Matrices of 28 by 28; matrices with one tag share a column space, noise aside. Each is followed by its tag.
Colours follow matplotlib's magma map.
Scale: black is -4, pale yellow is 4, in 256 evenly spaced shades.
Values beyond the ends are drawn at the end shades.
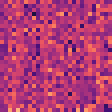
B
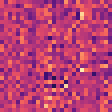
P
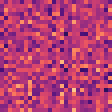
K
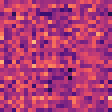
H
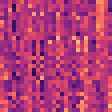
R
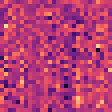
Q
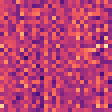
Q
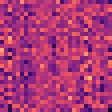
B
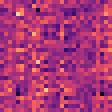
K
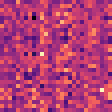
P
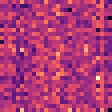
B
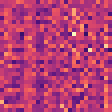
Q
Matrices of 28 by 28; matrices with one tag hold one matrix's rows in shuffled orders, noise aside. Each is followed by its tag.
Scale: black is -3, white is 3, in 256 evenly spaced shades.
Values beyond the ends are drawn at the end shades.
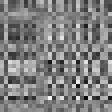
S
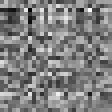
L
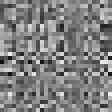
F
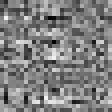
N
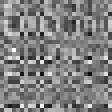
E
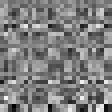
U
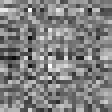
L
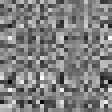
F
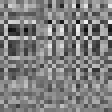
S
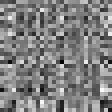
F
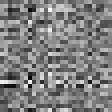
L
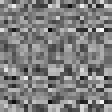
U
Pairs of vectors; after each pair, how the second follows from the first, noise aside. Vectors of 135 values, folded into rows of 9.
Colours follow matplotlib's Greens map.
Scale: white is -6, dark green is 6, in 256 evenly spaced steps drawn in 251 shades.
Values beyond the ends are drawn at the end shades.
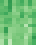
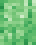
reversed.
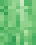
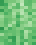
copied.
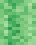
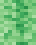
wrapped around.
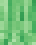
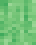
negated, shrunk.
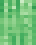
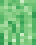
wrapped around.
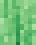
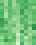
negated.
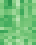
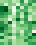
wrapped around, scaled up.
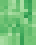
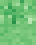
wrapped around, partly zeroed.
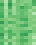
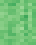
wrapped around, shrunk.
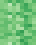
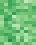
reversed.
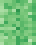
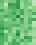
reversed.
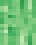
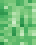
wrapped around.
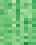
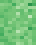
wrapped around, partly zeroed.
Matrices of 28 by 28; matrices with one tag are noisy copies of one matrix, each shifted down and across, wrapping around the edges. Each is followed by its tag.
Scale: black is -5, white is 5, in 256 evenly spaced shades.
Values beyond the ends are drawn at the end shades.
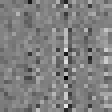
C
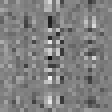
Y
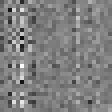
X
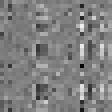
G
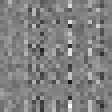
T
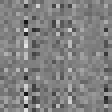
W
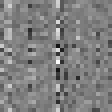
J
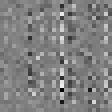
W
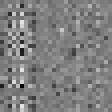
X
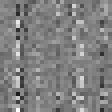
J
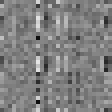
G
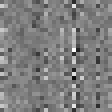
C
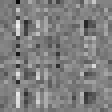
G
